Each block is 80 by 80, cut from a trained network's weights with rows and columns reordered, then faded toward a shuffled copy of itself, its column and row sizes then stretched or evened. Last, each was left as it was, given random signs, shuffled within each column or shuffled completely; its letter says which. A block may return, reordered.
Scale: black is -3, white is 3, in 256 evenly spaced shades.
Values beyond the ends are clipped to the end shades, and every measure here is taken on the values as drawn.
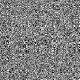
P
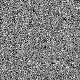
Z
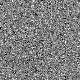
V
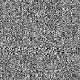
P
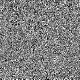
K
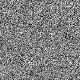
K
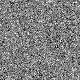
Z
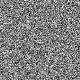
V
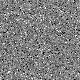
Z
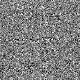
K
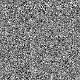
K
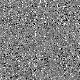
K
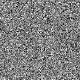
K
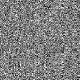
P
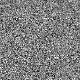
K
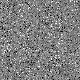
V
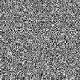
P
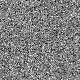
Z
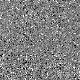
K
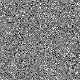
P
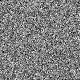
Z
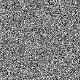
V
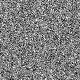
Z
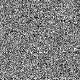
K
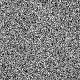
Z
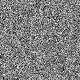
Z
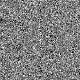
V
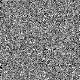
K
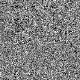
K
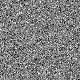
Z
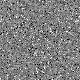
Z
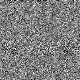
K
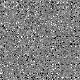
P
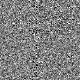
K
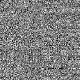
P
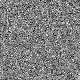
Z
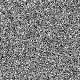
Z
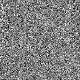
K
